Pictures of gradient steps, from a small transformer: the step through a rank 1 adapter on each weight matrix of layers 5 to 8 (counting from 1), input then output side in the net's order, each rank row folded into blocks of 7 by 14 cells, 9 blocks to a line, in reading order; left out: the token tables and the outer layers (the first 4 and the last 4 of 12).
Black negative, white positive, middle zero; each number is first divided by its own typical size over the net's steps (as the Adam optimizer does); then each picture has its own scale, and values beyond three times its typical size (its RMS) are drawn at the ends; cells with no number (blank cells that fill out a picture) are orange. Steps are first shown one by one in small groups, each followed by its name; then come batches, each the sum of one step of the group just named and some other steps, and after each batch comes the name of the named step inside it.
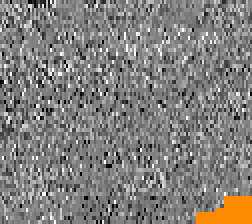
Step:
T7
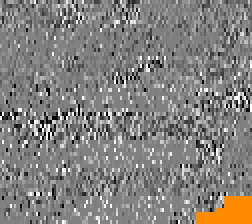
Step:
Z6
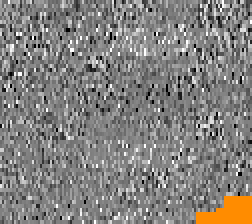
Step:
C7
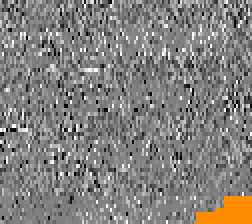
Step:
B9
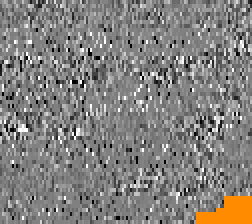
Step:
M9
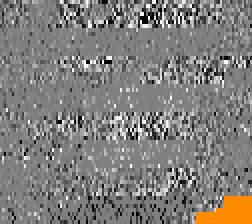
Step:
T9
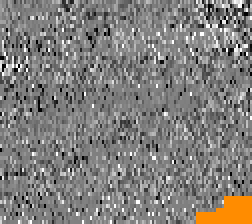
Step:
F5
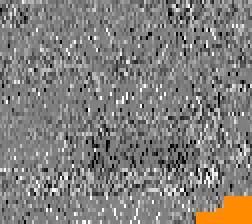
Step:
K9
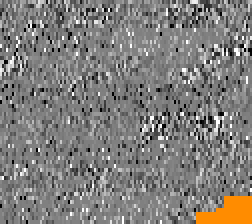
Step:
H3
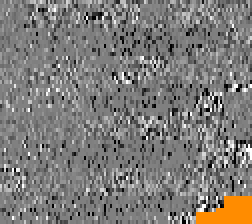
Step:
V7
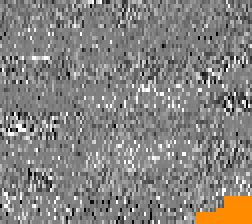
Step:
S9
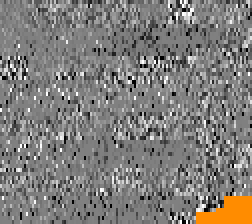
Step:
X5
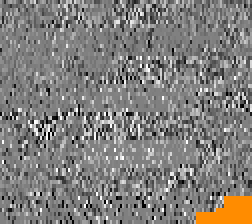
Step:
Z6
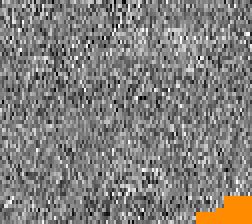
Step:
S9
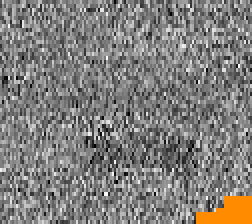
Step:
K9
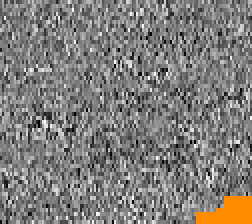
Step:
K9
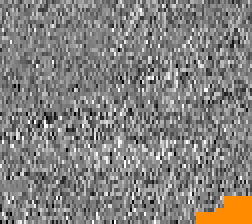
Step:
Z6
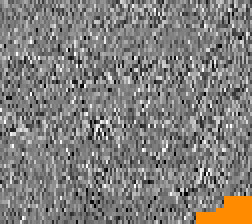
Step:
M9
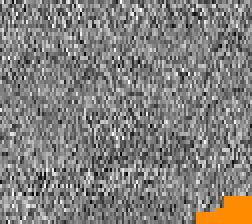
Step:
X5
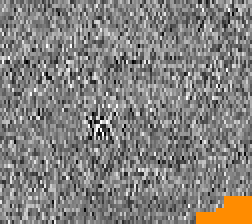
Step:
T7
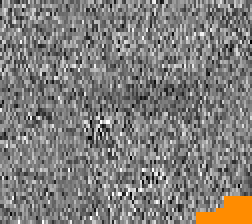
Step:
F5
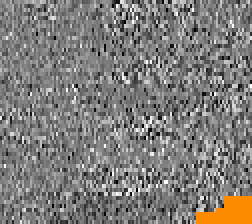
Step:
V7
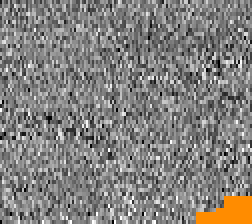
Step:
X5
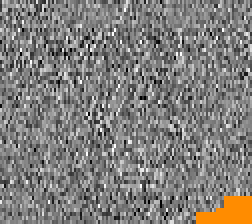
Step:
M9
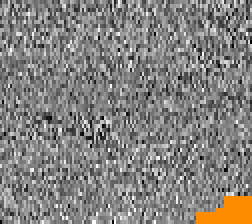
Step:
C7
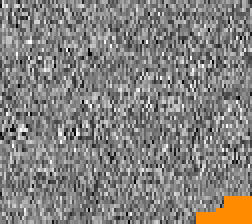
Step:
M9
